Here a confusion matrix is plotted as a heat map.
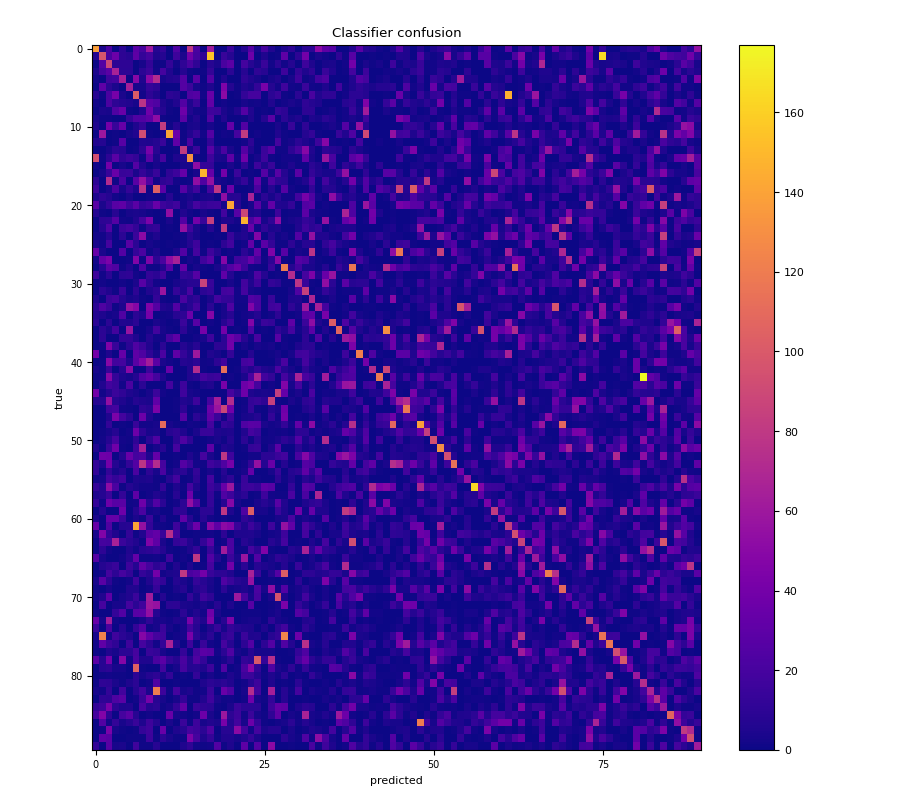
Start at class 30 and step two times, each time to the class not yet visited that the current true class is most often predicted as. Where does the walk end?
59
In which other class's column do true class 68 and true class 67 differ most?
28
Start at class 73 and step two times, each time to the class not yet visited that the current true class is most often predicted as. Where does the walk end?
66
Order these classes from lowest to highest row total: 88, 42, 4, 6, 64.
88, 4, 6, 64, 42
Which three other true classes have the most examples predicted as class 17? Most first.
1, 22, 0
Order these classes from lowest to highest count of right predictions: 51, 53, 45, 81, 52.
45, 81, 52, 53, 51
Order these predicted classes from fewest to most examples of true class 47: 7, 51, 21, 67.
21, 51, 7, 67
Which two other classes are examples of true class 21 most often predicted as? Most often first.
22, 37
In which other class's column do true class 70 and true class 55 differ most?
27
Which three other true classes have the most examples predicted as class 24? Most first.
78, 42, 53
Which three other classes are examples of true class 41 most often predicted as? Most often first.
19, 43, 15
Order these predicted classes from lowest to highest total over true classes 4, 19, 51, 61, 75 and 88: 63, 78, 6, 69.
78, 69, 63, 6
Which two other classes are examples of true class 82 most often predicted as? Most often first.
9, 69
